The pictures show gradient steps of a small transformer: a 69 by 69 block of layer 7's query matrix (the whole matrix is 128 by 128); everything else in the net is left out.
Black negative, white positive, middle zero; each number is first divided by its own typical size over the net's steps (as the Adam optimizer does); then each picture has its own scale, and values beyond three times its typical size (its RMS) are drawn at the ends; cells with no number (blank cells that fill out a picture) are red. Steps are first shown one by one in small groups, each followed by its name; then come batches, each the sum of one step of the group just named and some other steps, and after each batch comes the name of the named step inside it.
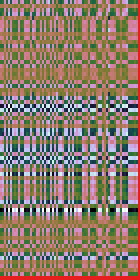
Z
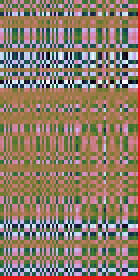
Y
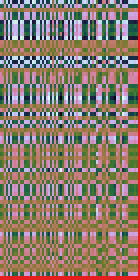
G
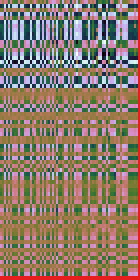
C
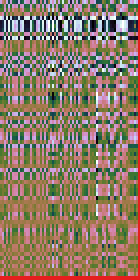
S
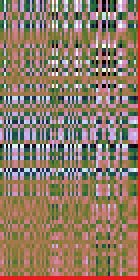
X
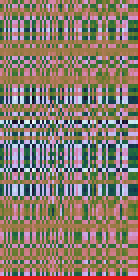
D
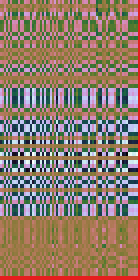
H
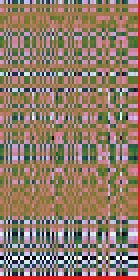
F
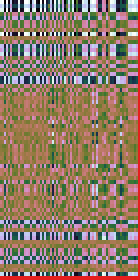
F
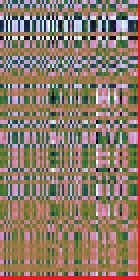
S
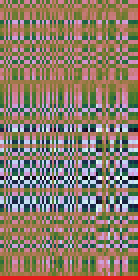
G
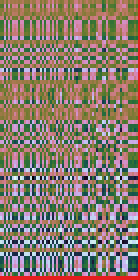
D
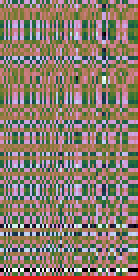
G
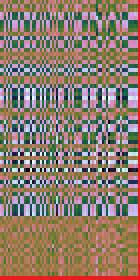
H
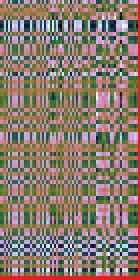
S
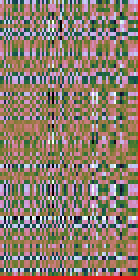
S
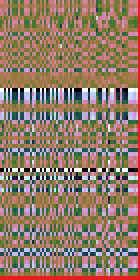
H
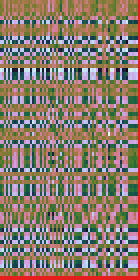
D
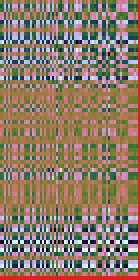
C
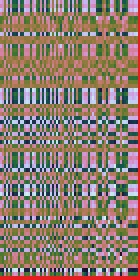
H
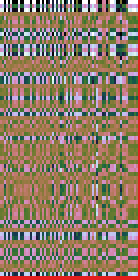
G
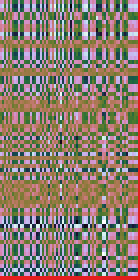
H
